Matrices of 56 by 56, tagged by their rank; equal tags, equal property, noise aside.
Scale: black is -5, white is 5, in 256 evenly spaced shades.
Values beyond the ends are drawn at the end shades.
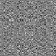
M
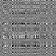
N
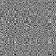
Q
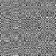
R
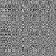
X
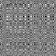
N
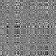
N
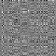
X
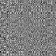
R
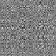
R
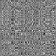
Q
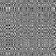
N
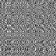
X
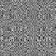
R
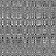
N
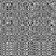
X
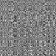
M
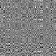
R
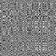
Q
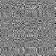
Q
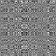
N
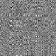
R
